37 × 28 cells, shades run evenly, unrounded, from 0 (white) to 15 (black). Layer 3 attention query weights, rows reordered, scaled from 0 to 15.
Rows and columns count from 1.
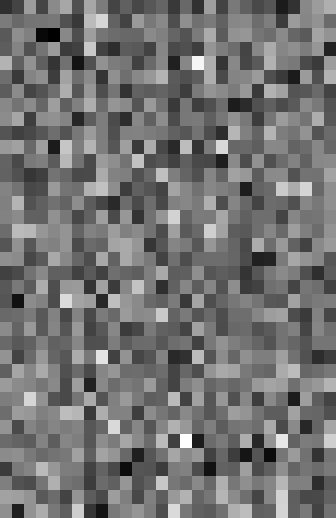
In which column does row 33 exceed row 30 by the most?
21
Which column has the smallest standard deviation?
13
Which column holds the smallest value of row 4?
8
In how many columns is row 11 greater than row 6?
13
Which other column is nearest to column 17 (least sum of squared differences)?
1
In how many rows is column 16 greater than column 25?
19
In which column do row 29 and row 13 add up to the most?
25
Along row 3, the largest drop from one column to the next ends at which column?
6
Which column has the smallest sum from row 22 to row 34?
7
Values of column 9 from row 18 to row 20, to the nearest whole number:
9 5 11
